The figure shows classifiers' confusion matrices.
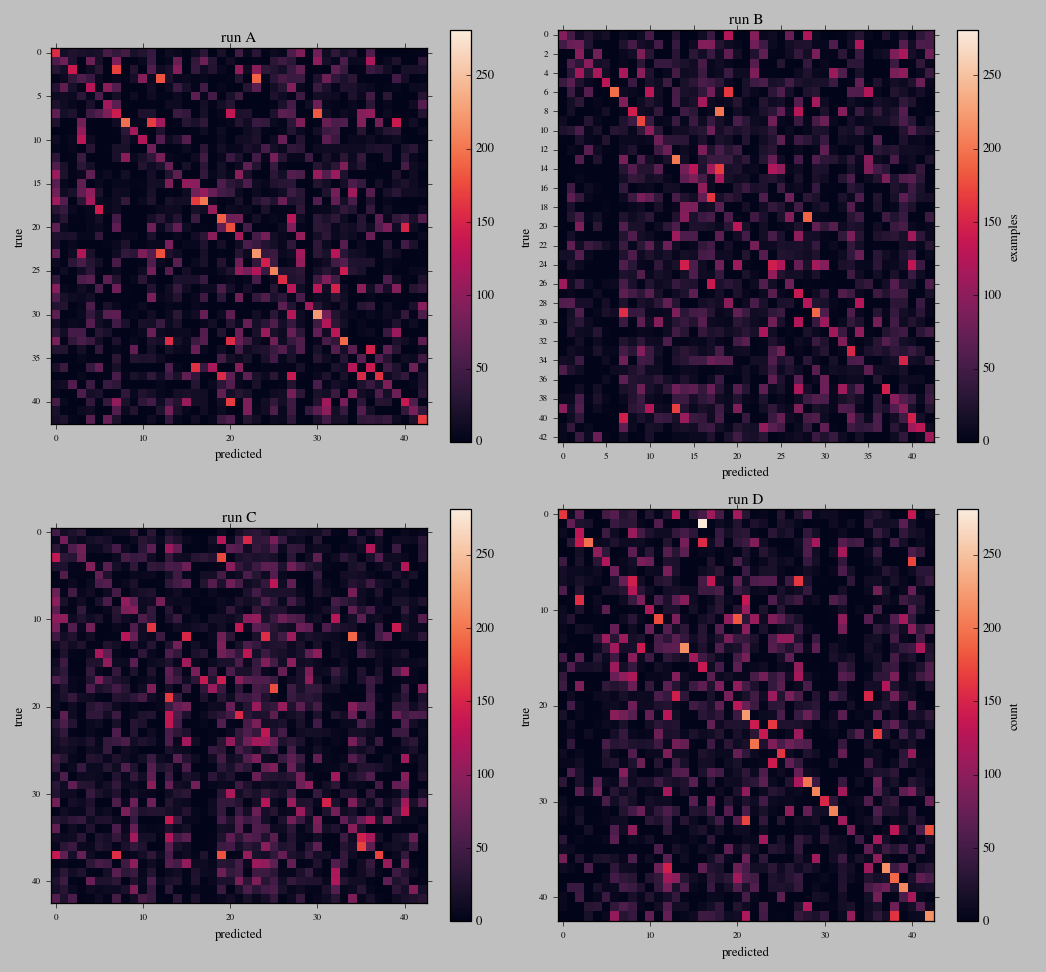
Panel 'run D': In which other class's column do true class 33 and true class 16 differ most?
42
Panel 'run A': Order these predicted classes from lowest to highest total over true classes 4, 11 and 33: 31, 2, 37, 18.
18, 37, 2, 31
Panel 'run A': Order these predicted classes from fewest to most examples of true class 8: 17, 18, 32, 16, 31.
18, 16, 17, 32, 31
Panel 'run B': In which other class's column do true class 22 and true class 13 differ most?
35
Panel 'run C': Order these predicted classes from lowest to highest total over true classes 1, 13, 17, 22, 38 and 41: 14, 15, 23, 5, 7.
7, 15, 5, 14, 23
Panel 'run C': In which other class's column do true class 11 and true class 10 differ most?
39
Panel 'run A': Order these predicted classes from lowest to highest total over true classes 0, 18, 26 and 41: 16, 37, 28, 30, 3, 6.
37, 16, 3, 6, 28, 30
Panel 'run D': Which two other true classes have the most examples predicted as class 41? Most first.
14, 38
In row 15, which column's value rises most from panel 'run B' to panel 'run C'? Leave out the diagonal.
6
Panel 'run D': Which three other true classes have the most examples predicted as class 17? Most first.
7, 0, 30
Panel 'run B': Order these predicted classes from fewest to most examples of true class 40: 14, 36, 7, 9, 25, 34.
9, 34, 36, 25, 14, 7
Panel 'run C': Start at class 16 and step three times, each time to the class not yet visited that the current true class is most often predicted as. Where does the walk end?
28
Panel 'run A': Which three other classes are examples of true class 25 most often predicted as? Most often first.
33, 23, 21
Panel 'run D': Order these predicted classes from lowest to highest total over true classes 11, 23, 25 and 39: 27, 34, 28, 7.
28, 34, 7, 27
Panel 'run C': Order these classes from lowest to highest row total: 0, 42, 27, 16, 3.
0, 42, 27, 16, 3
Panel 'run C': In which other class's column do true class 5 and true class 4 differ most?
40
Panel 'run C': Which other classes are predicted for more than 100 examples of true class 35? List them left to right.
9, 13, 36
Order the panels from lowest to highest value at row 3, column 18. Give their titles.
run A, run B, run C, run D
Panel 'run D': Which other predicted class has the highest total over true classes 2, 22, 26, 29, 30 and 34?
24
